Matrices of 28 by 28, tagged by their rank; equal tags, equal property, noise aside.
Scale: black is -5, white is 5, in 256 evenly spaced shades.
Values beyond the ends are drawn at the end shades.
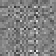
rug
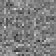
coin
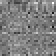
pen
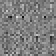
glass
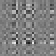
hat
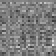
glass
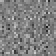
coin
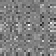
pen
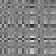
hat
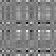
hat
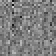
glass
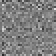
pen
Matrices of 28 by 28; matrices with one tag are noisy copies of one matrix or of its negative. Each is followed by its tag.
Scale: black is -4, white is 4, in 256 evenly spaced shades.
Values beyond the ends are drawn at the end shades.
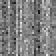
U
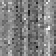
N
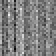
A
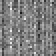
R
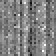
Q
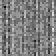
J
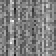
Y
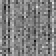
J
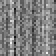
Y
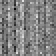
A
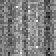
N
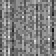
J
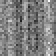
N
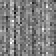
Y
